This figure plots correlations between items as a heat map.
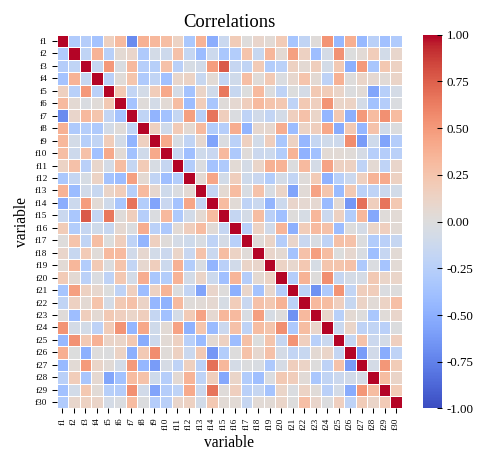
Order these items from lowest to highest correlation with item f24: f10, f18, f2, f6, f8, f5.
f2, f10, f5, f18, f8, f6
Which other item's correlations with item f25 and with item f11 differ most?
f8
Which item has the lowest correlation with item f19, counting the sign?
f14
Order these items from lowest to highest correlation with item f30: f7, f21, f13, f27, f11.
f13, f21, f11, f27, f7
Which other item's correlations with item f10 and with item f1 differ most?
f21
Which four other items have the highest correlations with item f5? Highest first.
f15, f3, f10, f18
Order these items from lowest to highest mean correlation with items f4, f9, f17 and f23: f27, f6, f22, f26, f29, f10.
f29, f27, f10, f22, f6, f26
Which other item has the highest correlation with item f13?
f23
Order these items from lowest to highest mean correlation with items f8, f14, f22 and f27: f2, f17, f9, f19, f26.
f9, f26, f17, f19, f2
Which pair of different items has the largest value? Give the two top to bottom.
f3, f15
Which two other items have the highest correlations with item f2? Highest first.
f25, f21
